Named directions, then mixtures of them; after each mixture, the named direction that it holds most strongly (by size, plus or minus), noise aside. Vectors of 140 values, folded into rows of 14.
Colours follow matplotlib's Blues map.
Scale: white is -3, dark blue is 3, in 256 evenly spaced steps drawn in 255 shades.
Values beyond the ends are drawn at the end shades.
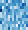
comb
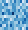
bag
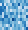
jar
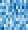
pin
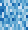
jar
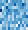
comb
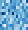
bag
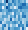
comb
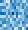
bag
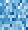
jar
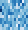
comb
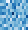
bag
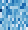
comb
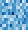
bag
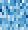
comb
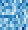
bag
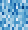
pin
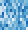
jar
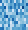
pin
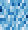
comb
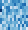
comb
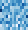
comb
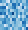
jar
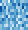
jar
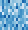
comb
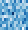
bag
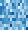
jar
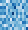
jar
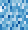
comb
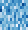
comb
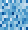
bag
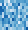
jar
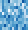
comb
